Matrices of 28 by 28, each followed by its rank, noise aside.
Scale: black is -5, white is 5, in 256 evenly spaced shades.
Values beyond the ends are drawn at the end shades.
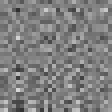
three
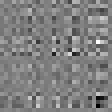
two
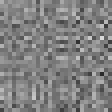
four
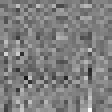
four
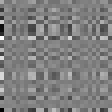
one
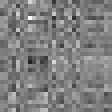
three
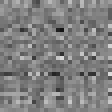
three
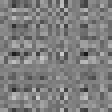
two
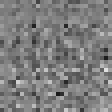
six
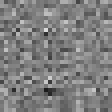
three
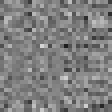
three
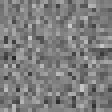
six
